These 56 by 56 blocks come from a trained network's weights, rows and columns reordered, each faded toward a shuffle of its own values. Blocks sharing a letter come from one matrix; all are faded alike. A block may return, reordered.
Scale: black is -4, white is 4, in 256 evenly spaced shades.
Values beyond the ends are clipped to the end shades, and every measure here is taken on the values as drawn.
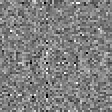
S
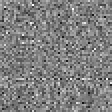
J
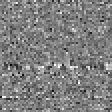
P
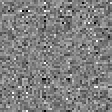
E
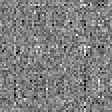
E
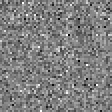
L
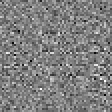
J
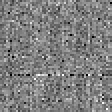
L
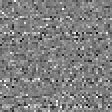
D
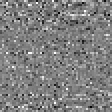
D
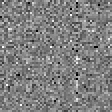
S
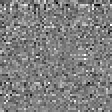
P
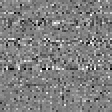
D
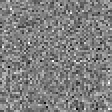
L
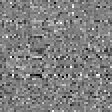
D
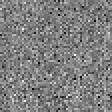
L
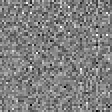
E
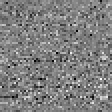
P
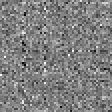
J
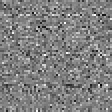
P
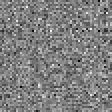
L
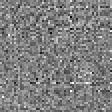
J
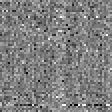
L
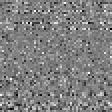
D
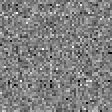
E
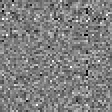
S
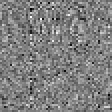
E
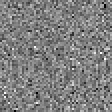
E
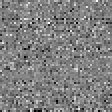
P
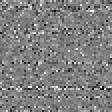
D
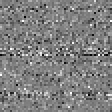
D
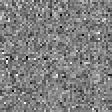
L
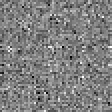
L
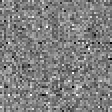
L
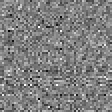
J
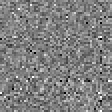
S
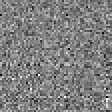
S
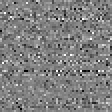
D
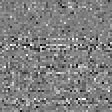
D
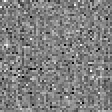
L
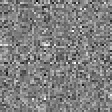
J
